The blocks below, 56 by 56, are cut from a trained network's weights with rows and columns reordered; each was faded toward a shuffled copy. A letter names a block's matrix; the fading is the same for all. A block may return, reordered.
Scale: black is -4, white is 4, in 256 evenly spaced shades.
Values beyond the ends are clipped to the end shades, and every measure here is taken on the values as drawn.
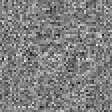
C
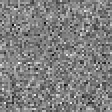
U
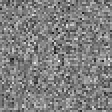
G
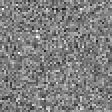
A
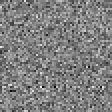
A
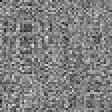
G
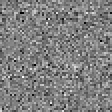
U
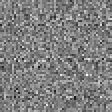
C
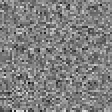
C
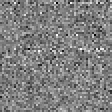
A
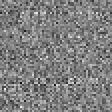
C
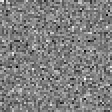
U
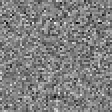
A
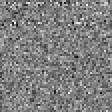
A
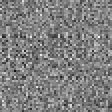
C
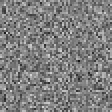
G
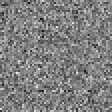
A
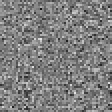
G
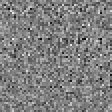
U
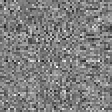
C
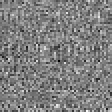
C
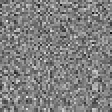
G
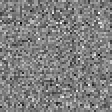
U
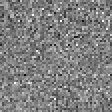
U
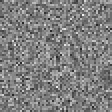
G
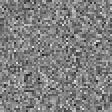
G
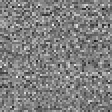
C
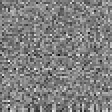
C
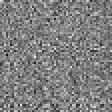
C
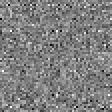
U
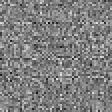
C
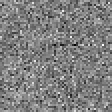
A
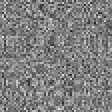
G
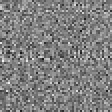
C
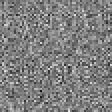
C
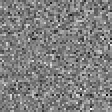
A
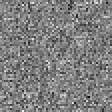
G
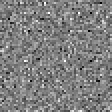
U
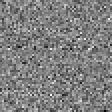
U
